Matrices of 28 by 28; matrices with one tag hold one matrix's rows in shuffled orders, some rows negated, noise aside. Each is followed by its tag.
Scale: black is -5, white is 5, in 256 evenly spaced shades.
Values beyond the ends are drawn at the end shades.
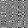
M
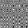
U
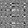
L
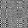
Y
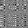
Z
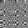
Z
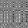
U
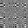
Z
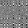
U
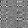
Y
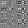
M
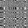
Z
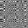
Z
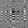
L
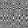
U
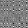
U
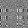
Y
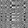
L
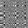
Z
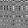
U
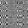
Y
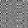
Y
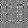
Y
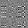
M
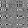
Y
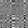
L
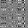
M
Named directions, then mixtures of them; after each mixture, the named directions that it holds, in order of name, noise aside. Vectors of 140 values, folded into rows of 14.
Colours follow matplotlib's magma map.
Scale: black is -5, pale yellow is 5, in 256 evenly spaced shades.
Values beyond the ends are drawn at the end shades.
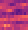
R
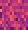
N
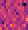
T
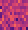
N.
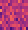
N.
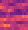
R.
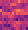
N, R.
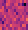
T.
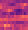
R.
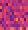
N.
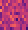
N, T.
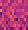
N.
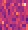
T.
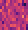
N, T.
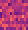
N, R.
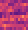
N, R.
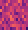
N, T.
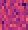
T.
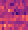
R, T.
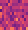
N.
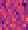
T.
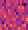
T.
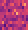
R, T.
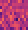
N.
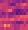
R.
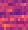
N, R.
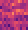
N, R.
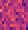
N, T.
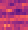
R.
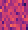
N, T.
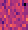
T.
